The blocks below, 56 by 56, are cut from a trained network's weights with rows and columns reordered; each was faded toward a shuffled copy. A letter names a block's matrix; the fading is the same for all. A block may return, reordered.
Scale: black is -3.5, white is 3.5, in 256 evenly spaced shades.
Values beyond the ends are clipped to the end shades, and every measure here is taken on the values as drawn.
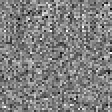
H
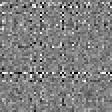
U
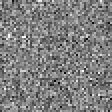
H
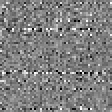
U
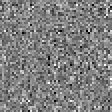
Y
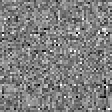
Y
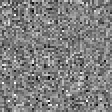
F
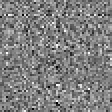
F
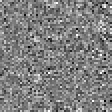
Y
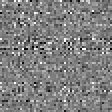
U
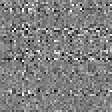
U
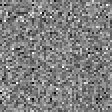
Y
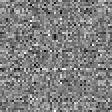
F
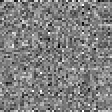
F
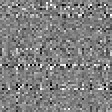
U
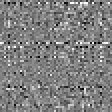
U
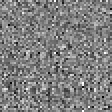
H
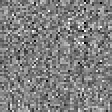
Y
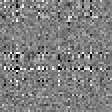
U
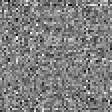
F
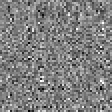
F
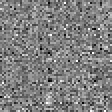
Y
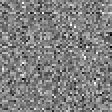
F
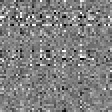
U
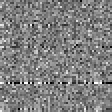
H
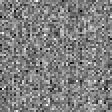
H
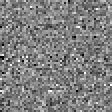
Y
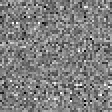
Y
